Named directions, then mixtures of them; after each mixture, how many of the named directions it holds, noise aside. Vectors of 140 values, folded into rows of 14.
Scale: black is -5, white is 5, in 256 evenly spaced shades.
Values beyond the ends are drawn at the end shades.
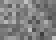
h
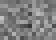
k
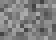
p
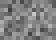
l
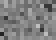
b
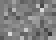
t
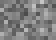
one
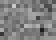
four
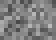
one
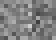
two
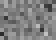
one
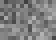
one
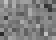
two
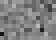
two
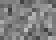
two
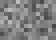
one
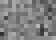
four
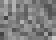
three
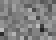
four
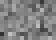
three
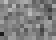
three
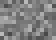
three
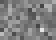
two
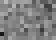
three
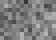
three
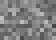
two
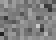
one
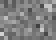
one
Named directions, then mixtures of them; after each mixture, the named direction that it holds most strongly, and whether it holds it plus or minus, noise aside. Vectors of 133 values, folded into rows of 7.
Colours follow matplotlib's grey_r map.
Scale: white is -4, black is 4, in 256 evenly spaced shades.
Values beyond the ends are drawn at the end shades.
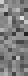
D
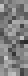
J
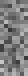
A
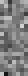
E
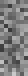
A, plus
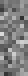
J, minus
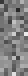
D, minus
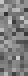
D, plus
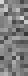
D, plus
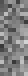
A, plus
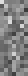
D, plus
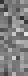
D, minus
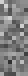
E, plus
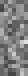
J, minus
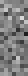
D, plus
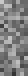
A, minus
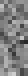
J, plus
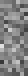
A, minus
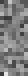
E, minus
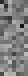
E, minus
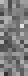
E, plus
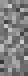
A, minus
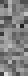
E, minus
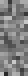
E, plus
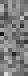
E, minus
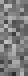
A, minus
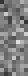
D, minus
